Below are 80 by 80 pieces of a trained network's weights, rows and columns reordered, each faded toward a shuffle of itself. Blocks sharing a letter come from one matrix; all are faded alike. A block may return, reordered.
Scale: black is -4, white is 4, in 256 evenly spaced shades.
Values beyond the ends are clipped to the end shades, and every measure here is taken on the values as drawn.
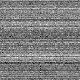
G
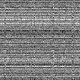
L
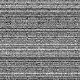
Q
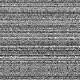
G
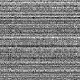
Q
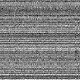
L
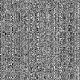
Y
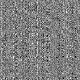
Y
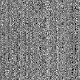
Y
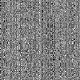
Y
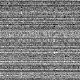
G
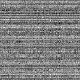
G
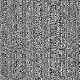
Y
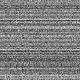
G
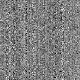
Y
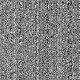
Y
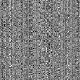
Y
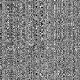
Y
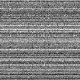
L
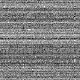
G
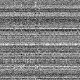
L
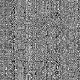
Y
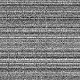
L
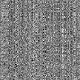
Y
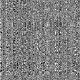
Y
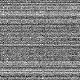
G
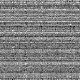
G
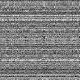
Q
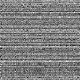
G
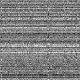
L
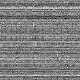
Q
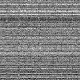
L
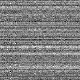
G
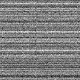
L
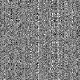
Y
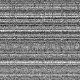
L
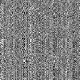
Y
